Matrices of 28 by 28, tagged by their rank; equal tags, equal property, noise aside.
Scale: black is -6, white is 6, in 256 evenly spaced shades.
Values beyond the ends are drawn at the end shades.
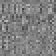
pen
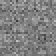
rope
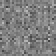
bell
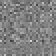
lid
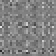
pen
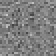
rope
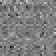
rope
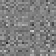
pen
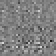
lid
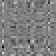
pen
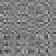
pen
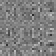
pen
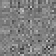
lid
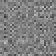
lid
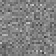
bell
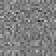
bell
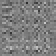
pen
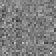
rope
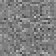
rope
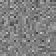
bell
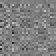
pen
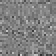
bell
